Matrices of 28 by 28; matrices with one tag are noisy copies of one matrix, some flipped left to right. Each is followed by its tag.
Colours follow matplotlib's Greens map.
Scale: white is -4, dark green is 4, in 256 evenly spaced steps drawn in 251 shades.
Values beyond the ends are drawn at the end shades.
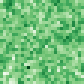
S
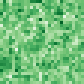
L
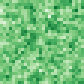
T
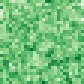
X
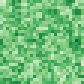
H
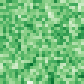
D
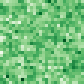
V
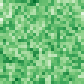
X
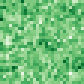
L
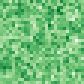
L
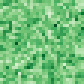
D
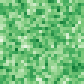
V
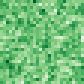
V
